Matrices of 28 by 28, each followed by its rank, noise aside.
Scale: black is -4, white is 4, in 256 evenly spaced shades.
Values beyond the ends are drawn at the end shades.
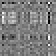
one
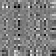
two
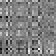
two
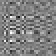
one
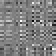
two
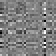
one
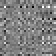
two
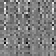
two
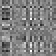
one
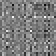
three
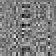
two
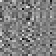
four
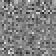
four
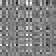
one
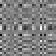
one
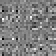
three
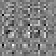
three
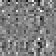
three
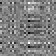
two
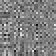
four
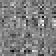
three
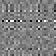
one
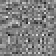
four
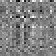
two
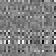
one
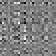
two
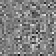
four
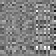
two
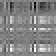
one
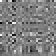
three
